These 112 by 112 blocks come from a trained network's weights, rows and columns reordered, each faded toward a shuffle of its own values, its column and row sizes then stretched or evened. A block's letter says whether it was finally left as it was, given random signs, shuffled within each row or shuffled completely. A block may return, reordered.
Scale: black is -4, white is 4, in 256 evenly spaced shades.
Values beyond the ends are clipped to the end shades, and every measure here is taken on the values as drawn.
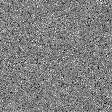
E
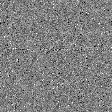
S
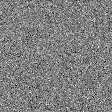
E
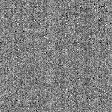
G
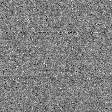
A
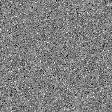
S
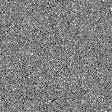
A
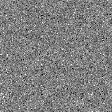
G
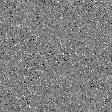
A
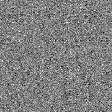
G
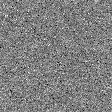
E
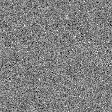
S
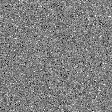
A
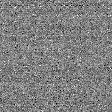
G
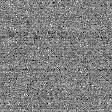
G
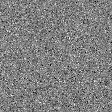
A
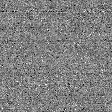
A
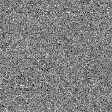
G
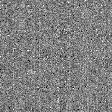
G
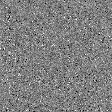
S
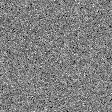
E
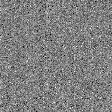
G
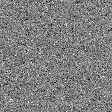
E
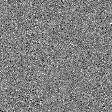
S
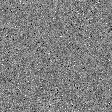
E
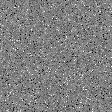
E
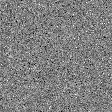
E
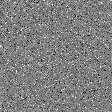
E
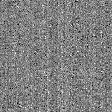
G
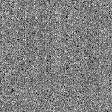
G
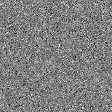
S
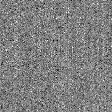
G
